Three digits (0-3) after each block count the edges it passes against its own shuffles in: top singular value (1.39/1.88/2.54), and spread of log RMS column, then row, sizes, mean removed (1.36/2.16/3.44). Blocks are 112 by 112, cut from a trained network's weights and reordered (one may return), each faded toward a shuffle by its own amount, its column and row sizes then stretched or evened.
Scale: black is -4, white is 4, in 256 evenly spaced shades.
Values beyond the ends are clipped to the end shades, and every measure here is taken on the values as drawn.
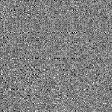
2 1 2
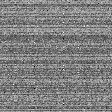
3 1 0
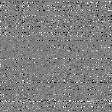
1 2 3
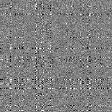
3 2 2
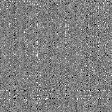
1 2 1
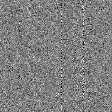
1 2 0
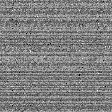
3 1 1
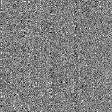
1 2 1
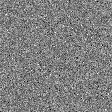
0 0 0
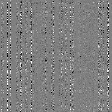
1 3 1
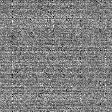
2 2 1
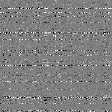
2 1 3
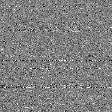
1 1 2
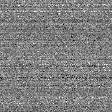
2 1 2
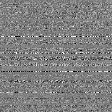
1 1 3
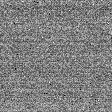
1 0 0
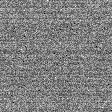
1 0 0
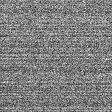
2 0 0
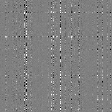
2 3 1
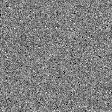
0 1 1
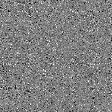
1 1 1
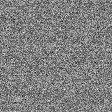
0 0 1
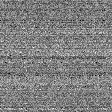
2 0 2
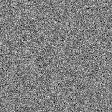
1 0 0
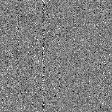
0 2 0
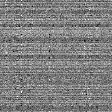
3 2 1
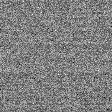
0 1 0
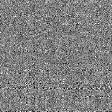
1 1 2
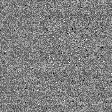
0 1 0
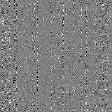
1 3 1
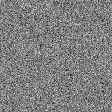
1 0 0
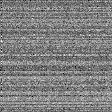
3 1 1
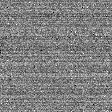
2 1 1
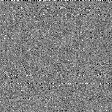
1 0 2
